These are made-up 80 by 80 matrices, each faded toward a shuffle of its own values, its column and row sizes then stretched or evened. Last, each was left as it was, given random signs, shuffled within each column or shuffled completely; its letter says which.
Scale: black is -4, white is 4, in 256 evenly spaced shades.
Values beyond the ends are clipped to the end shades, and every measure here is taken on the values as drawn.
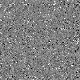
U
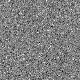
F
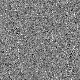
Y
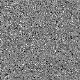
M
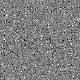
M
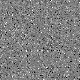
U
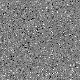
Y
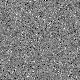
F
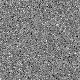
F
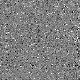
U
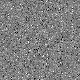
Y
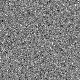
F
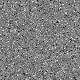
F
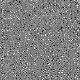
U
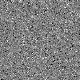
Y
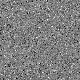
F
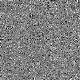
U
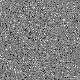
Y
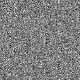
M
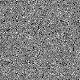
U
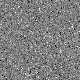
Y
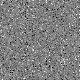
Y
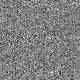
M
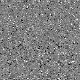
U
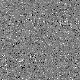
U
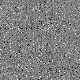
M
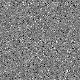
M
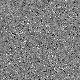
F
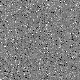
Y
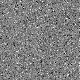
Y
